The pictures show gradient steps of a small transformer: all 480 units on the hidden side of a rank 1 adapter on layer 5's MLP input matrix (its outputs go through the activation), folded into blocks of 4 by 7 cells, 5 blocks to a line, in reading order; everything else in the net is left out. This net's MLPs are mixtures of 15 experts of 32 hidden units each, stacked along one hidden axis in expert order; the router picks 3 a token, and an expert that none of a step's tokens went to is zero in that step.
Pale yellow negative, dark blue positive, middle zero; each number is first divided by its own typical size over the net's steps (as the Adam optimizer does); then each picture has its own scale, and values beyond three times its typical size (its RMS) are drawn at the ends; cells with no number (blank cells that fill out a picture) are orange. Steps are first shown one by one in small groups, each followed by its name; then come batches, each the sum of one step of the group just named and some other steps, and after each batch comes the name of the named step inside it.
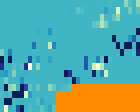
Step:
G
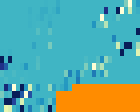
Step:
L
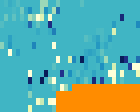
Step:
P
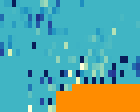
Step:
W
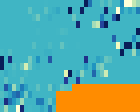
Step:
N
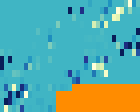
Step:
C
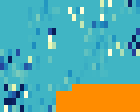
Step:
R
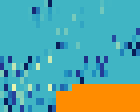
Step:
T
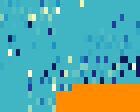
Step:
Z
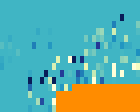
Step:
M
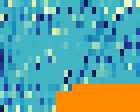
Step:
N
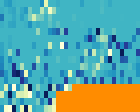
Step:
W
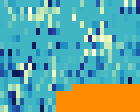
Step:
T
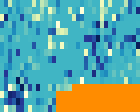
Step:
R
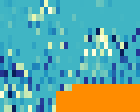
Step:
W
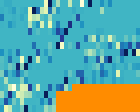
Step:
T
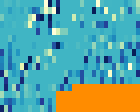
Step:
T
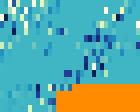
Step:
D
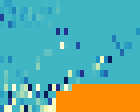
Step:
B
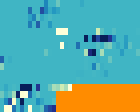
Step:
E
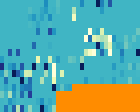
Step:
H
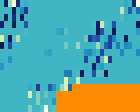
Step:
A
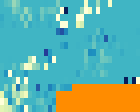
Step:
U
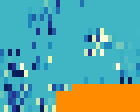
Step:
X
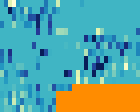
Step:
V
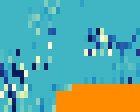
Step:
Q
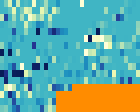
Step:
D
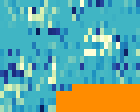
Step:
H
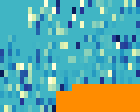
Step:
E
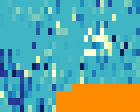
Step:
H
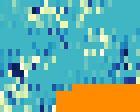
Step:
U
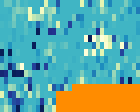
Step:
X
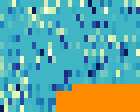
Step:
V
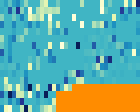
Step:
B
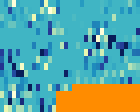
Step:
V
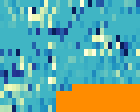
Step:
Q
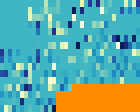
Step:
E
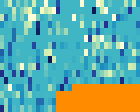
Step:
D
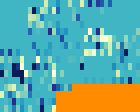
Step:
H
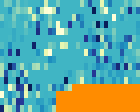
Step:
E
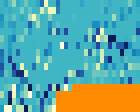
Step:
B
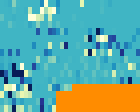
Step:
Q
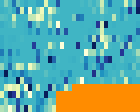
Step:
B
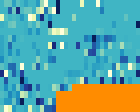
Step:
E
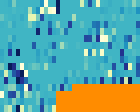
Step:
X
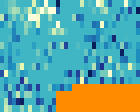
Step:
D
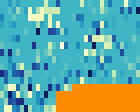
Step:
B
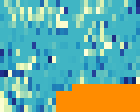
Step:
U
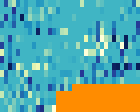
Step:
A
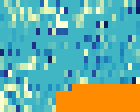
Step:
U
